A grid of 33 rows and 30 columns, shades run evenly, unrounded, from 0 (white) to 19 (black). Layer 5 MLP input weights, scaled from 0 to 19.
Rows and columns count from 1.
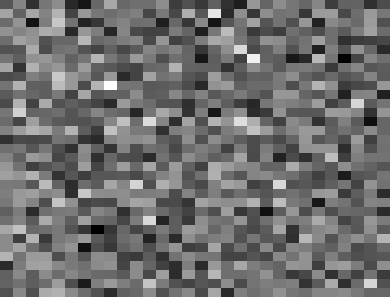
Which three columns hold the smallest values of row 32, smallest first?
29, 12, 26
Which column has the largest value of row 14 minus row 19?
14
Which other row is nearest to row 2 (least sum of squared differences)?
22
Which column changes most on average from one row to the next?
7
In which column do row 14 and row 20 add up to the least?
17
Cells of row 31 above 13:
7
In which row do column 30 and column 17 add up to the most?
3
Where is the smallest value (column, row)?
9, 10
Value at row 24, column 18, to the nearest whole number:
7
